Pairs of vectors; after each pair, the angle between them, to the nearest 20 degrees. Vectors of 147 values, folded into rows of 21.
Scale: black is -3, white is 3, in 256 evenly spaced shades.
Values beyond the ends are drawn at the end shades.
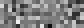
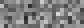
80 degrees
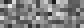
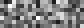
20 degrees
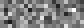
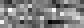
60 degrees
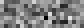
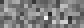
160 degrees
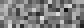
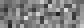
160 degrees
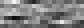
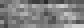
80 degrees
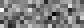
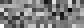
60 degrees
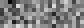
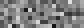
80 degrees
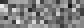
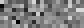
140 degrees
